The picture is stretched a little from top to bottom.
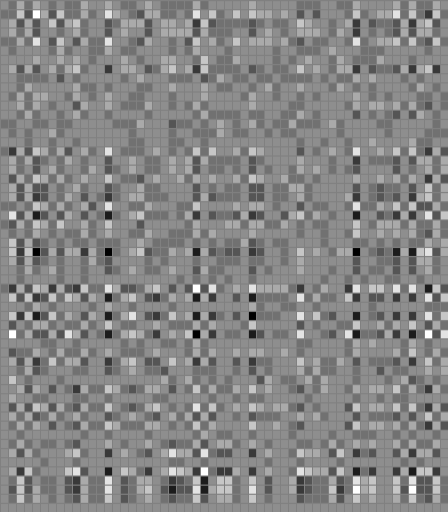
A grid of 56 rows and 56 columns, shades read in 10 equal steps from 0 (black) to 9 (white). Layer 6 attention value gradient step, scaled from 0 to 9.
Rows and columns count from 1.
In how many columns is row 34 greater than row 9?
22
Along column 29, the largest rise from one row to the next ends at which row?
53
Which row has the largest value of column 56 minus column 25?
37
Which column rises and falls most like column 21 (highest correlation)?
39
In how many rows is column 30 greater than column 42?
17
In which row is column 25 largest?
32
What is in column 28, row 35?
4
